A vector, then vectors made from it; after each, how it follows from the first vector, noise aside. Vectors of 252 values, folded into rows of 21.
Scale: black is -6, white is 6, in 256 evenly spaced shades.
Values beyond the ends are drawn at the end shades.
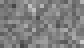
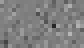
wrapped around, negated, partly zeroed.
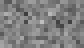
wrapped around, negated.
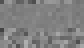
wrapped around, negated, partly zeroed.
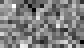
negated, scaled up.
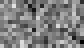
negated, scaled up.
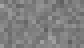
reversed, shrunk.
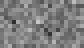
wrapped around, negated.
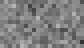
negated.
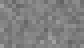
reversed, shrunk.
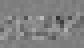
wrapped around, negated, partly zeroed.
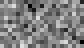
negated, scaled up.
